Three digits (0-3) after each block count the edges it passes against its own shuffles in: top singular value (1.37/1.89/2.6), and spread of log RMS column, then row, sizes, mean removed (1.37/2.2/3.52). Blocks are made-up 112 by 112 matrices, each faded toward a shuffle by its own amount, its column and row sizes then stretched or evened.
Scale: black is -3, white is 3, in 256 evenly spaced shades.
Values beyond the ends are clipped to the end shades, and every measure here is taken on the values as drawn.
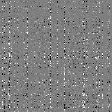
1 3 2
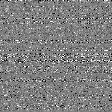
2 0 3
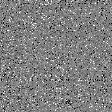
1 1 1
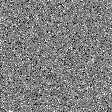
0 0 0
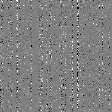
1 3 1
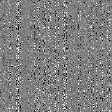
1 3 1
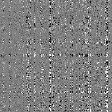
2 3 2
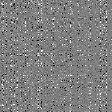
1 3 2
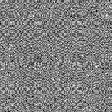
3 0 0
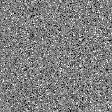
1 1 0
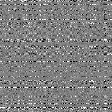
3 1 3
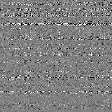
2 1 3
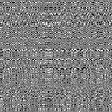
3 0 3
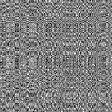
3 2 0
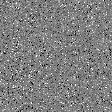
0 1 0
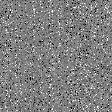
0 2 0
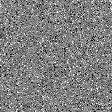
1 1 0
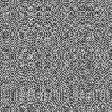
3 1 0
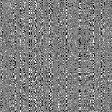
3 3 1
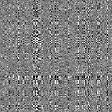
3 3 2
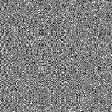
3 1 0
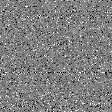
1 0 2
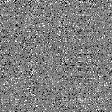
2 1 1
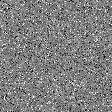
0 0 0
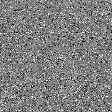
0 0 2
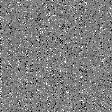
0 2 0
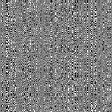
3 3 0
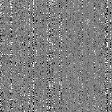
2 3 1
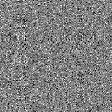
2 1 0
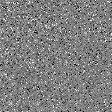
1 1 1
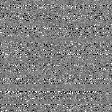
2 1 3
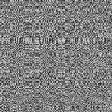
3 1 2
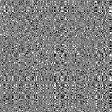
3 2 2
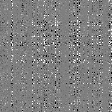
1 3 2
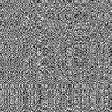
3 1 0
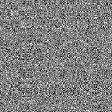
3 1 2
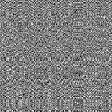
3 1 2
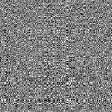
3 2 2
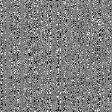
1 3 1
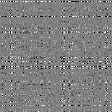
3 2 3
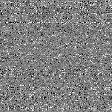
2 0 2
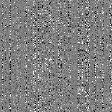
2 3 1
